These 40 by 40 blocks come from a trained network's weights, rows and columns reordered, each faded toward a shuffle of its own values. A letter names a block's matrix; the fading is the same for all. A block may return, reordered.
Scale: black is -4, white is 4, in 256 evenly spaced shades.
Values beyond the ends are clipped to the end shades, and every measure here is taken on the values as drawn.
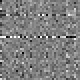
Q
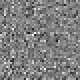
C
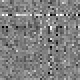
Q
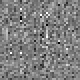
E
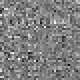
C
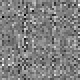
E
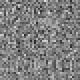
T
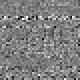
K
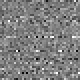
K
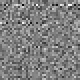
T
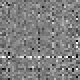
Q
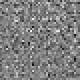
C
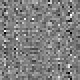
Q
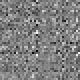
C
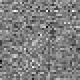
T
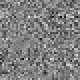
T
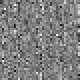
E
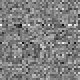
T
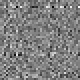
T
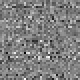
K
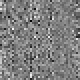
E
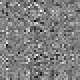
C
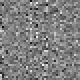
E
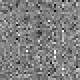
E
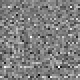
K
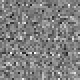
K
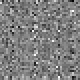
C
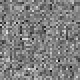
T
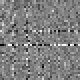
Q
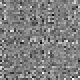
C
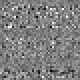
K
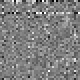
E
